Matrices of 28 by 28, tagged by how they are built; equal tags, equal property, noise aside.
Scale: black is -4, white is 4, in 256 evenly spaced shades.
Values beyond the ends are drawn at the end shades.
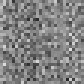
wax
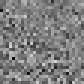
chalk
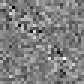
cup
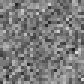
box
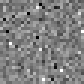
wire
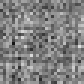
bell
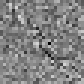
cup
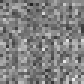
bell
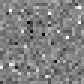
wire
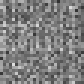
bell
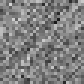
box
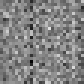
wax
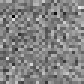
wax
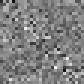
cup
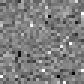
wire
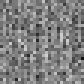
bell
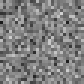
wax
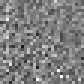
chalk
